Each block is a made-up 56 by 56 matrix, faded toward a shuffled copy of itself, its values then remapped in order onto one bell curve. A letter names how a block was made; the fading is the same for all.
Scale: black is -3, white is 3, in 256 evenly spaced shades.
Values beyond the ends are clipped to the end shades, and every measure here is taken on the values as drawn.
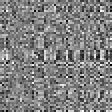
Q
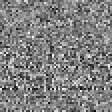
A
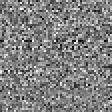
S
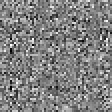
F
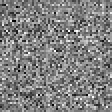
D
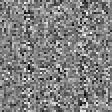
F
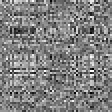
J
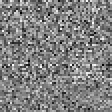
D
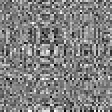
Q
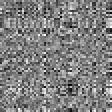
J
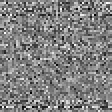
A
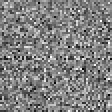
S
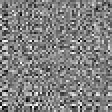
J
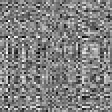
J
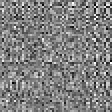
J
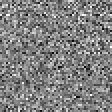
D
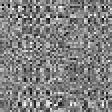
Q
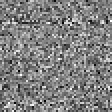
D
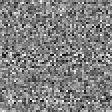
A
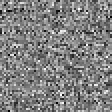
S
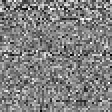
A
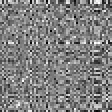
Q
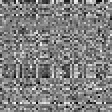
Q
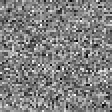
D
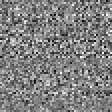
A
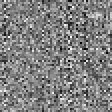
F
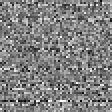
A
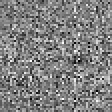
F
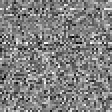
A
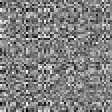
J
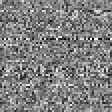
A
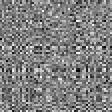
Q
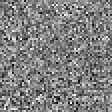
S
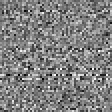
A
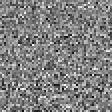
A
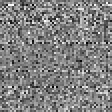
A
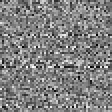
A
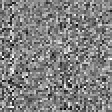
F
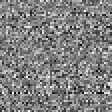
A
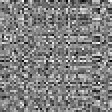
Q
